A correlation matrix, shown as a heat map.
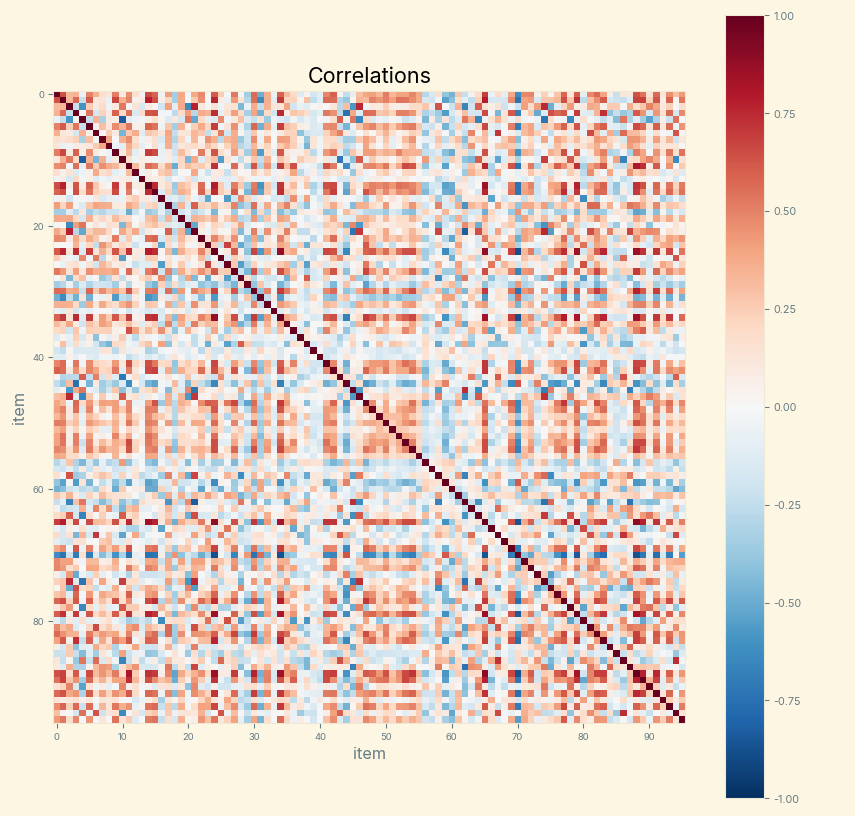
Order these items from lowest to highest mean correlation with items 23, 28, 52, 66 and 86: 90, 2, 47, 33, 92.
90, 2, 33, 92, 47
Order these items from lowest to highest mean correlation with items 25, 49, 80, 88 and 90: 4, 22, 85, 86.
85, 4, 86, 22
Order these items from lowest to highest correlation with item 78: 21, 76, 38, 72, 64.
76, 72, 38, 21, 64
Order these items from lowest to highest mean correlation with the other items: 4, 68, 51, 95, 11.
4, 68, 51, 95, 11
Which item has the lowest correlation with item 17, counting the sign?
62
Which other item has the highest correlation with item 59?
70
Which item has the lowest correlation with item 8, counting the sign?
38
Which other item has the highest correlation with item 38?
28
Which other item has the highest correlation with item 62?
45
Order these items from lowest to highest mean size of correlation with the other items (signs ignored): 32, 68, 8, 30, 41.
68, 8, 32, 41, 30
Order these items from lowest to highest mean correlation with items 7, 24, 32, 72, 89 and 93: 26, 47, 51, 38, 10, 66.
66, 38, 26, 51, 10, 47
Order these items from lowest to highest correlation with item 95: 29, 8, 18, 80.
29, 18, 8, 80
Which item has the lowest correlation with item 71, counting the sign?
60
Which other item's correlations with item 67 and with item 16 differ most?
86
